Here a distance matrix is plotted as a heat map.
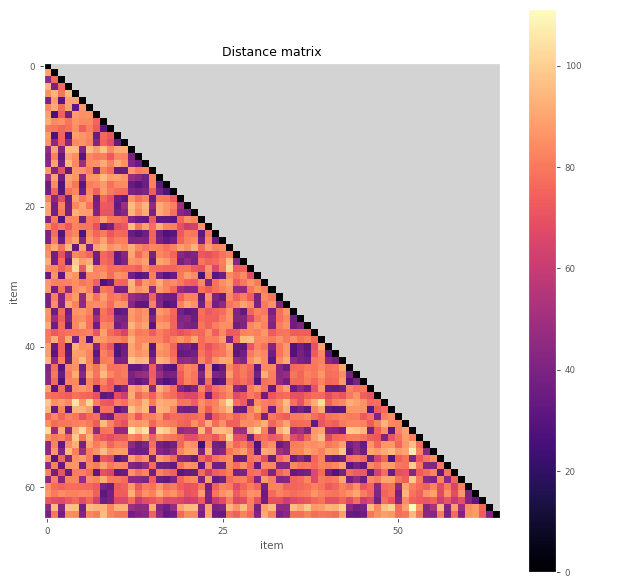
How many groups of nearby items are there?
6
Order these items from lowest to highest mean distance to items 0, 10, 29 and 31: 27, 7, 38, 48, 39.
27, 7, 48, 38, 39
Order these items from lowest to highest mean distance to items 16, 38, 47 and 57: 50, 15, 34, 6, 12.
34, 12, 50, 15, 6
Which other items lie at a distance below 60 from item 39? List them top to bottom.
4, 6, 26
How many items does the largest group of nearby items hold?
24
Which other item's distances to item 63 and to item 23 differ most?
8
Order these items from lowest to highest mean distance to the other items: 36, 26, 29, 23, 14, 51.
36, 14, 23, 29, 51, 26
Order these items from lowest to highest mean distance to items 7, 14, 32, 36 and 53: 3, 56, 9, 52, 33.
56, 3, 52, 33, 9
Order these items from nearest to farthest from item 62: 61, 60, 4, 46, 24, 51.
61, 60, 24, 46, 4, 51
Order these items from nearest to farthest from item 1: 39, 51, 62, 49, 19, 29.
49, 19, 62, 51, 29, 39
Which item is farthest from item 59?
52
